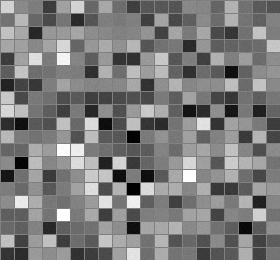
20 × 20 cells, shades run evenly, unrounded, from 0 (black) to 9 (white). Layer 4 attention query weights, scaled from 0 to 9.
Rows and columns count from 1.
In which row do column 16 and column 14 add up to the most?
14
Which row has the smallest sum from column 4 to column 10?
8
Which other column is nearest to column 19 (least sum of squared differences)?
13
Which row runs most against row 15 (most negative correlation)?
16
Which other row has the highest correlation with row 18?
15
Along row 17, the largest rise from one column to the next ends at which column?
5
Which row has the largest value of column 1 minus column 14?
9
